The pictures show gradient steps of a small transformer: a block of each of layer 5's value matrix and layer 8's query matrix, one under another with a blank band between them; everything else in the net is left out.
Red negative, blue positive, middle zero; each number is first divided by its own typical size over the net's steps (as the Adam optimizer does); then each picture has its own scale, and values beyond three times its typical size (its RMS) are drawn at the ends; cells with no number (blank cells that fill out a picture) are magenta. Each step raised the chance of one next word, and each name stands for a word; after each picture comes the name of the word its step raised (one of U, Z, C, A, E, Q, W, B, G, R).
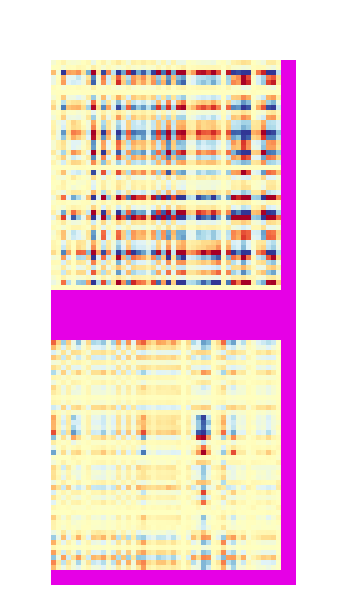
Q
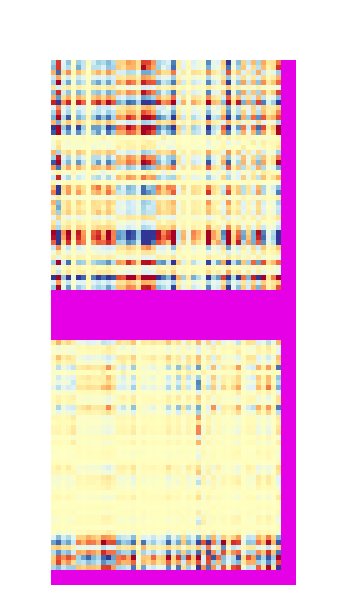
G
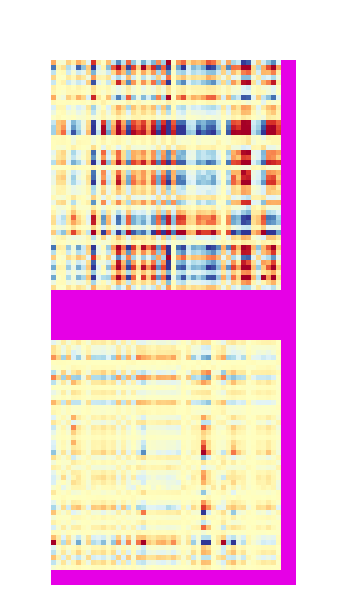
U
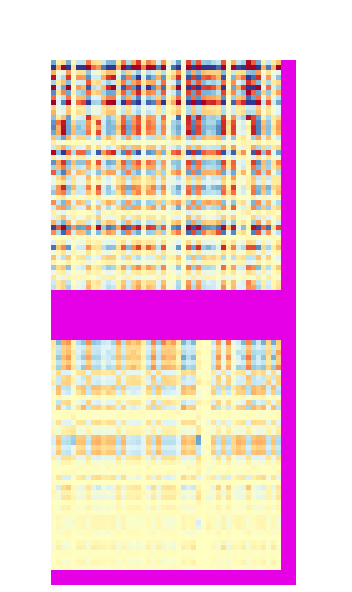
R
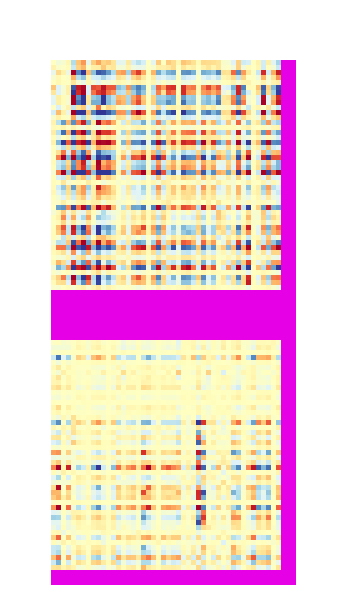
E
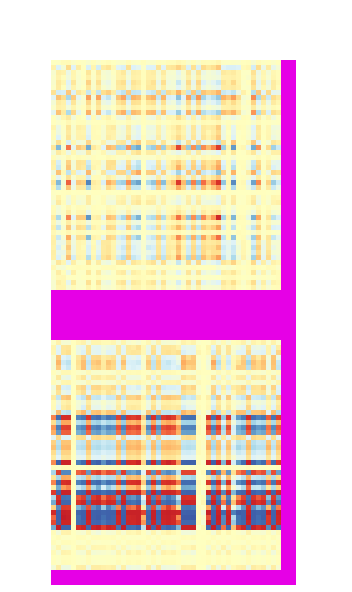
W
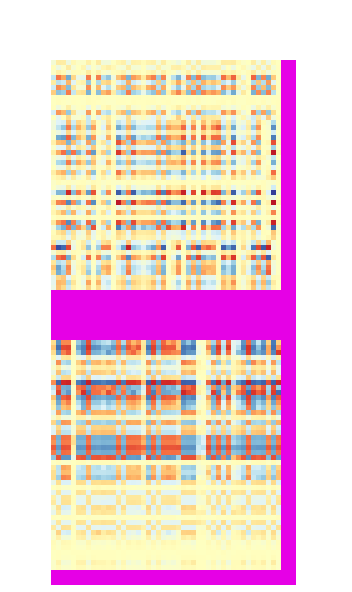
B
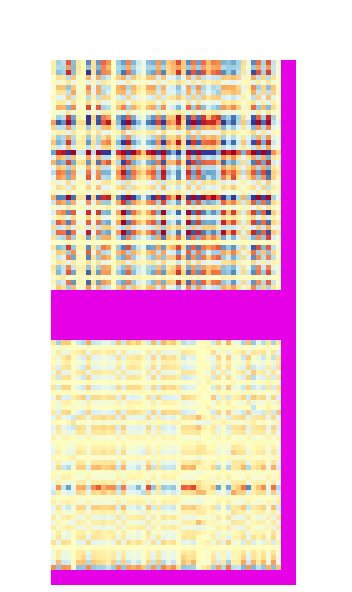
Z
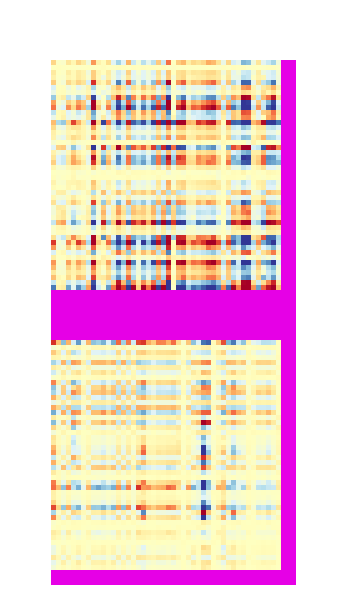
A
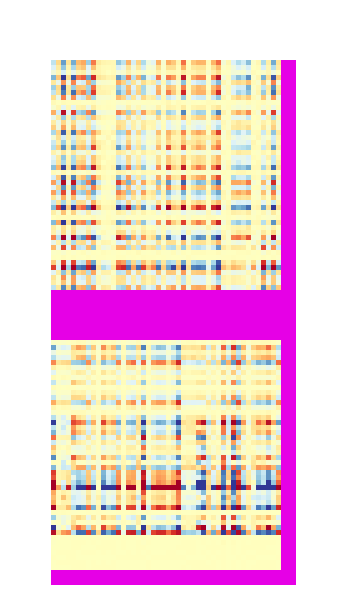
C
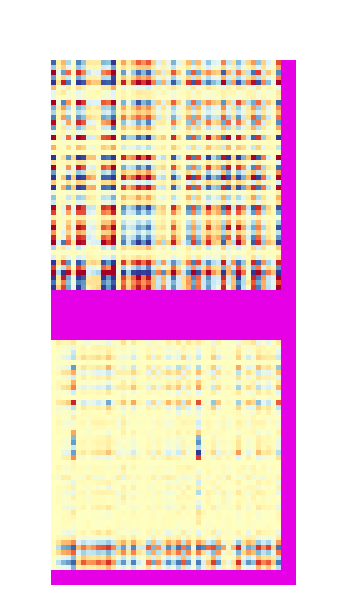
G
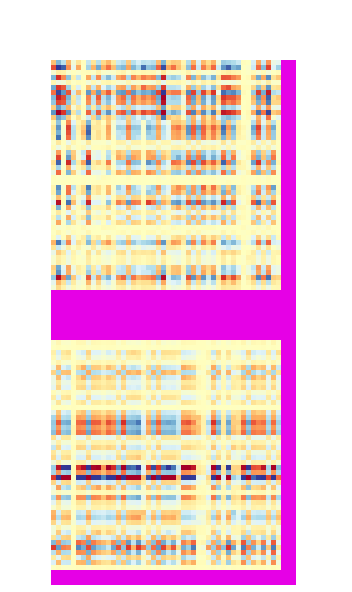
E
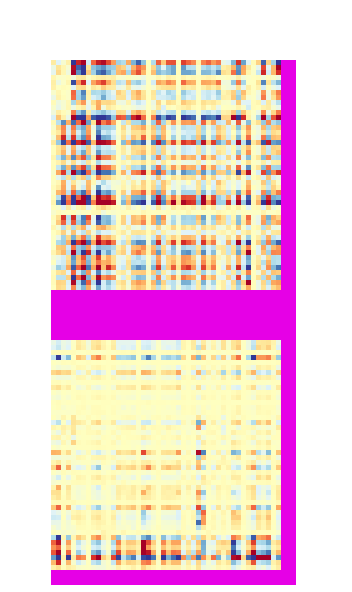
A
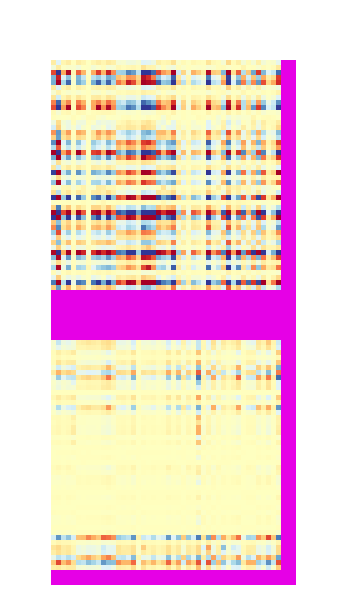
Q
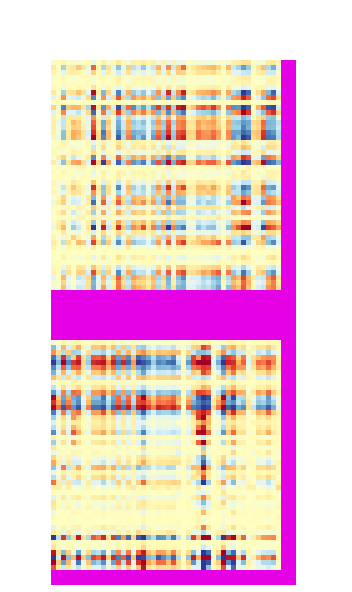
E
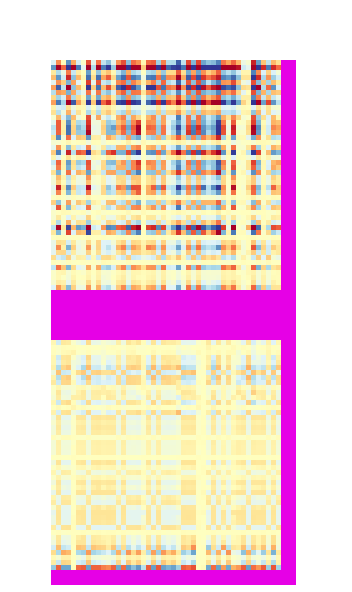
R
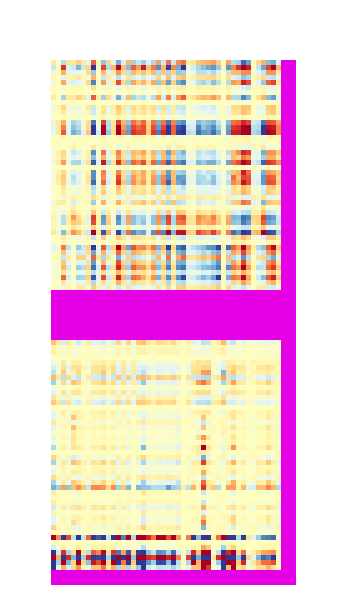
U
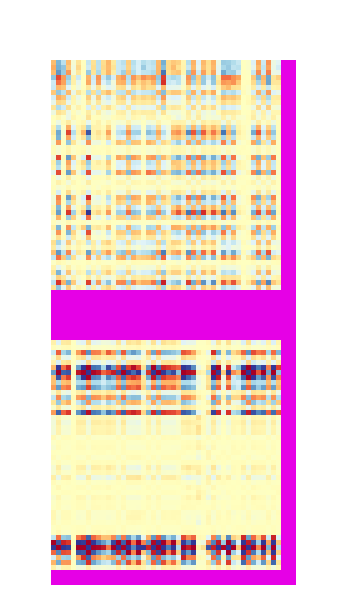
Q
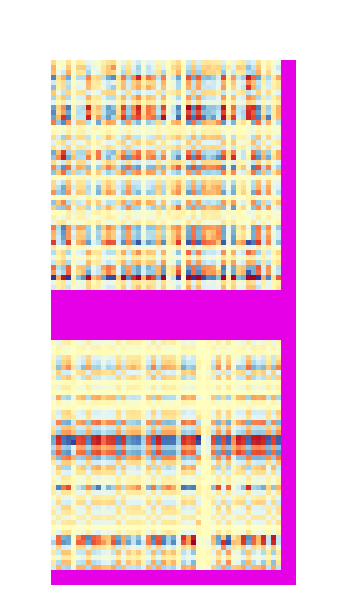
G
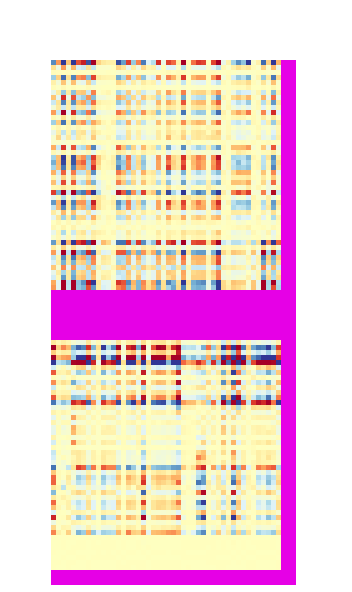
A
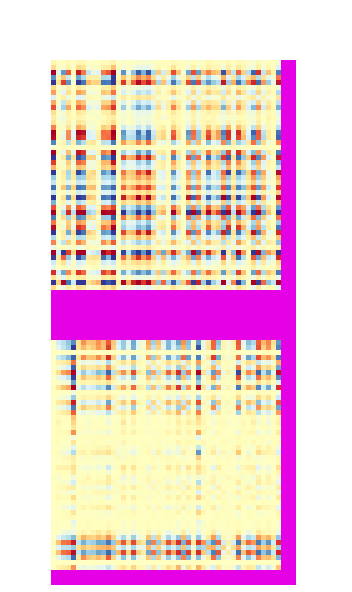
Q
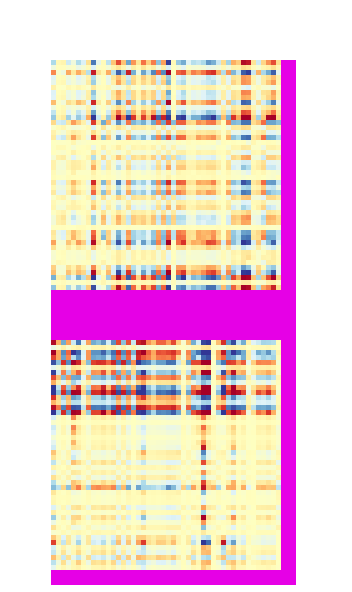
G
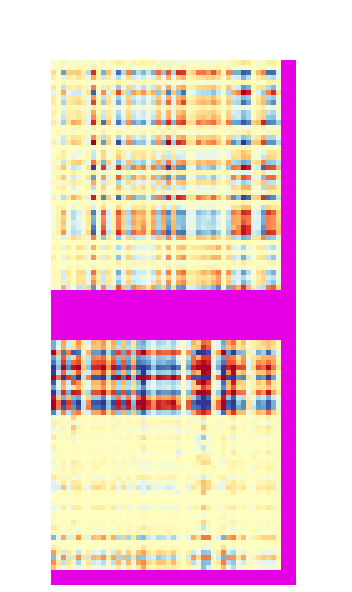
Z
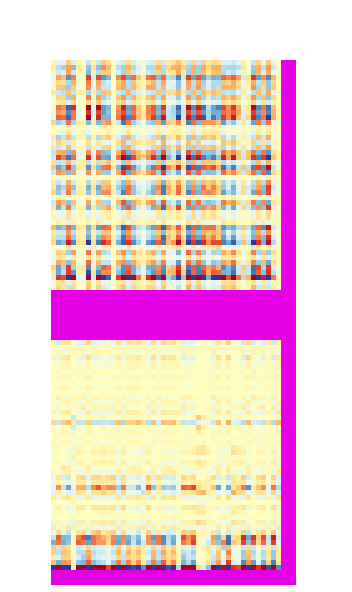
G
